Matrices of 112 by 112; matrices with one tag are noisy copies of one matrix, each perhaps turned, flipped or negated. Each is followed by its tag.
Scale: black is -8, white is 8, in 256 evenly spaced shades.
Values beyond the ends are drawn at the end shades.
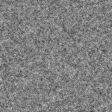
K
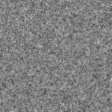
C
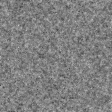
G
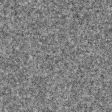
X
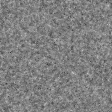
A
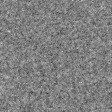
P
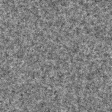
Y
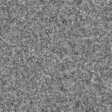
P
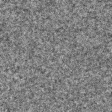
X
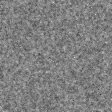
A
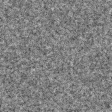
A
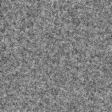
Y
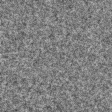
Y
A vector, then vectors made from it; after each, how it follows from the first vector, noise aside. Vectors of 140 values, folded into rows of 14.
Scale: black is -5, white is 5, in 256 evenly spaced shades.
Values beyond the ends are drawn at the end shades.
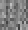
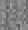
shrunk.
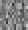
wrapped around.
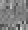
partly zeroed.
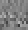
partly zeroed.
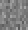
shrunk.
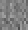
shrunk.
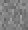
wrapped around, negated, shrunk.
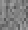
shrunk.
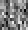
scaled up.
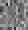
wrapped around, negated.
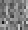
negated.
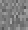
wrapped around, negated, shrunk.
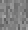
shrunk.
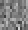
negated.
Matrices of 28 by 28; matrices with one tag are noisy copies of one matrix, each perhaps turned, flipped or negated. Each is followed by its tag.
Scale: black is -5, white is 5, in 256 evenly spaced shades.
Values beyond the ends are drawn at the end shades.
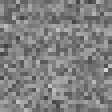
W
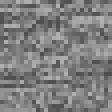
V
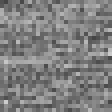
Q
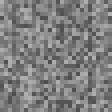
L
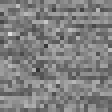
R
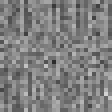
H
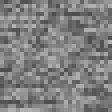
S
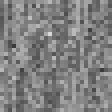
V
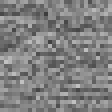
R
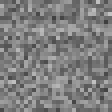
W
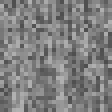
Q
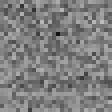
W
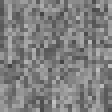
S
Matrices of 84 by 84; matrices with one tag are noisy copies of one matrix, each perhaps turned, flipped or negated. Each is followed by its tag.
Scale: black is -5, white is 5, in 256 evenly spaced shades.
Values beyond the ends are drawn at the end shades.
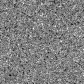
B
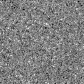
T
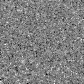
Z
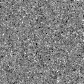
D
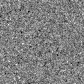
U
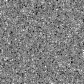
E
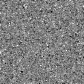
E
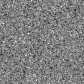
B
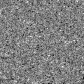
D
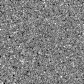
Z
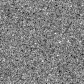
B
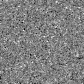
D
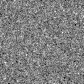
U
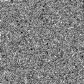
D
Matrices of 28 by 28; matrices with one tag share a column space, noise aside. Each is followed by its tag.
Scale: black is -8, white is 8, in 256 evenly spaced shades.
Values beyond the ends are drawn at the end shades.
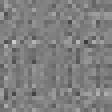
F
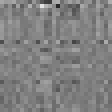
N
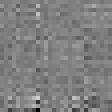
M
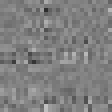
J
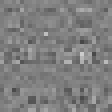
J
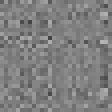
F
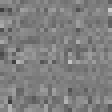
J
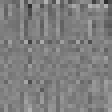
N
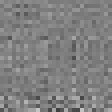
M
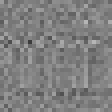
F
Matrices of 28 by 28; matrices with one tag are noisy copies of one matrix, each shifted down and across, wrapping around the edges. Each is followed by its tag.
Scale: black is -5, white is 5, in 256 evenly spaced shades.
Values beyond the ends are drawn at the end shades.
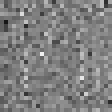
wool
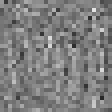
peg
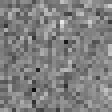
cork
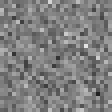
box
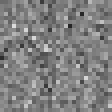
box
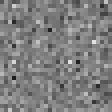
wool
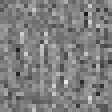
peg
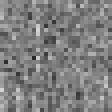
peg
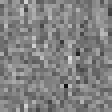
peg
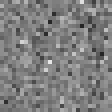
box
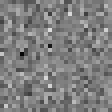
wool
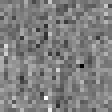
peg
